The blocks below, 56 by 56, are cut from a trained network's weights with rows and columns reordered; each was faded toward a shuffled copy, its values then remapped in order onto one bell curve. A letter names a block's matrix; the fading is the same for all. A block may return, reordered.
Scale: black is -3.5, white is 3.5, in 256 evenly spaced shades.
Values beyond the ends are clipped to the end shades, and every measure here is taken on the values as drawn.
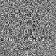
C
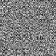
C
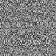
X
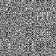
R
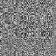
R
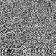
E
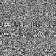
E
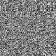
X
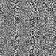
R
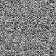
X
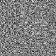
E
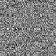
C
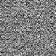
X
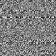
E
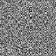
R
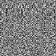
R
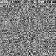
E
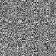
C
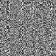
C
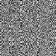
R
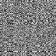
E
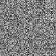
C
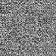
X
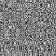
C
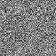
C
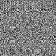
X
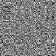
R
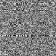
E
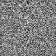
X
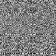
E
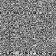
E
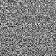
X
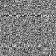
E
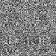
X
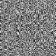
R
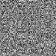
C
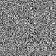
C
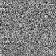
X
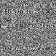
E
